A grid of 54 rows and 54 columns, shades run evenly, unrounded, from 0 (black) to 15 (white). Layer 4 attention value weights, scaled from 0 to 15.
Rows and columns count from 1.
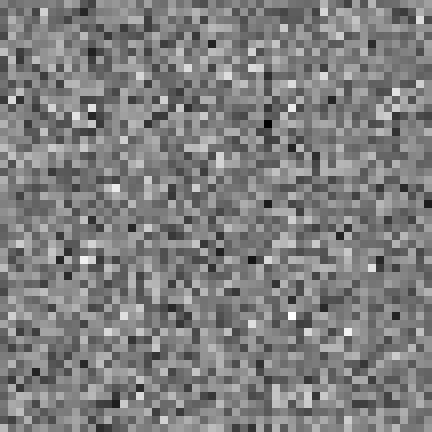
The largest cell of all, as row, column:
40, 37
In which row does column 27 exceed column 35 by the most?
18
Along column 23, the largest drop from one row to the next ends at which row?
52
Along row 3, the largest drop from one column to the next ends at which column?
54
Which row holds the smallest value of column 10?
24
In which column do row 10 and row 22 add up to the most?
41
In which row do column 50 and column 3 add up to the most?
12
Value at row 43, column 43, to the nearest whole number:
10
